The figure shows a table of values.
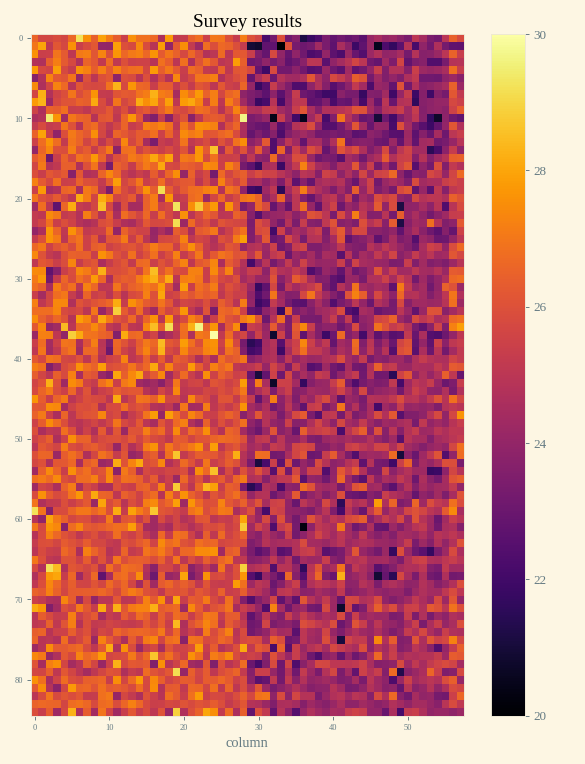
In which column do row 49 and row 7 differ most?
44
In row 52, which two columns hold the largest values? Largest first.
19, 27
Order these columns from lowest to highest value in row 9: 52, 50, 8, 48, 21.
52, 50, 48, 8, 21
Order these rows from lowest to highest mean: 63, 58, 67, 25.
67, 25, 63, 58
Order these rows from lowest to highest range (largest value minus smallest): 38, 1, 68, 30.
68, 30, 38, 1
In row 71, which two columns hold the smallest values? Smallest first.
41, 31
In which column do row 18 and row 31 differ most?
43
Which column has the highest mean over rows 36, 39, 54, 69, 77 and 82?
22
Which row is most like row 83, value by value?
69
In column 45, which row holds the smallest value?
6
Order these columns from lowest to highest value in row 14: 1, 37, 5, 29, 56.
29, 56, 37, 1, 5
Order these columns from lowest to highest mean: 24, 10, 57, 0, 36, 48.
48, 36, 57, 10, 0, 24
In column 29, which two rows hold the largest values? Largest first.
35, 20
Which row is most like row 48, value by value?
62
